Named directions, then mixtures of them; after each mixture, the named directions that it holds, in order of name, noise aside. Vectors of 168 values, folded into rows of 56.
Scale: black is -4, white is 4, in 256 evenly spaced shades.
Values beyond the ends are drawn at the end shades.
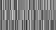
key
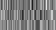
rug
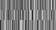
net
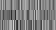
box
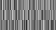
key.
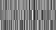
key, net.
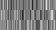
rug.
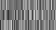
box, net.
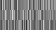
key.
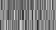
net, rug.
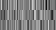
key, rug.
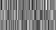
key, rug.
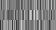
box, net.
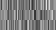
key, rug.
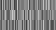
key.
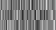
box, rug.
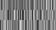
net, rug.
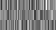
key, rug.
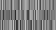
box.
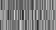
net, rug.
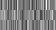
key, rug.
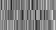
box, rug.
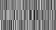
box, net.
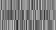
box, rug.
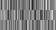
key, rug.
